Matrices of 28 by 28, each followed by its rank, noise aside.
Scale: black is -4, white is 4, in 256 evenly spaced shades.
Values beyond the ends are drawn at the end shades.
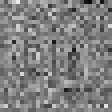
seven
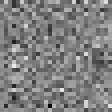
six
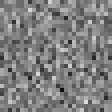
eight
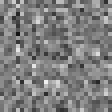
four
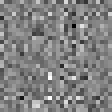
five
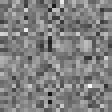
five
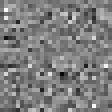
four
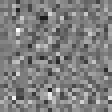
six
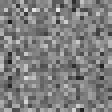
seven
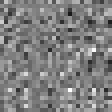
four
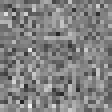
seven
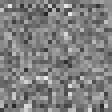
four
